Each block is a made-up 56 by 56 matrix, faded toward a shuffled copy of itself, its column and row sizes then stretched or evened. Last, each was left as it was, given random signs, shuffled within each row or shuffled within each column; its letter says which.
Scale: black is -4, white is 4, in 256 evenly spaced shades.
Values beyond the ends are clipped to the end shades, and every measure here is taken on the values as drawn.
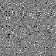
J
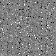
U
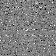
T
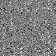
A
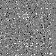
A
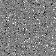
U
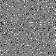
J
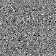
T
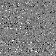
T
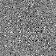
A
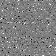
T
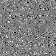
T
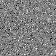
T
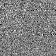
T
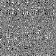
J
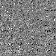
A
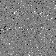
T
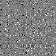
J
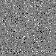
A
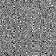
J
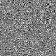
J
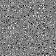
A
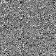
A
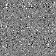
A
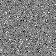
T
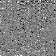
J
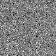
U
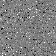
T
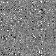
A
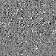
J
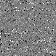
T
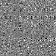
J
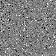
U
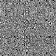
J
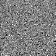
T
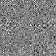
J
